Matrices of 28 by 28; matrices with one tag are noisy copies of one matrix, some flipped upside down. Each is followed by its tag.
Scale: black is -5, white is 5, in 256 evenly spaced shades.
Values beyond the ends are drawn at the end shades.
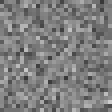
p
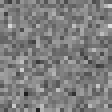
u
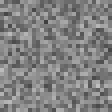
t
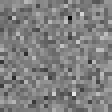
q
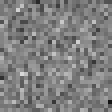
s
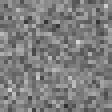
u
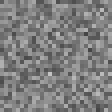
q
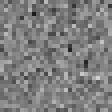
q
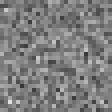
s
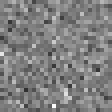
s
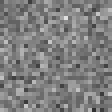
p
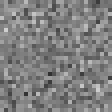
t
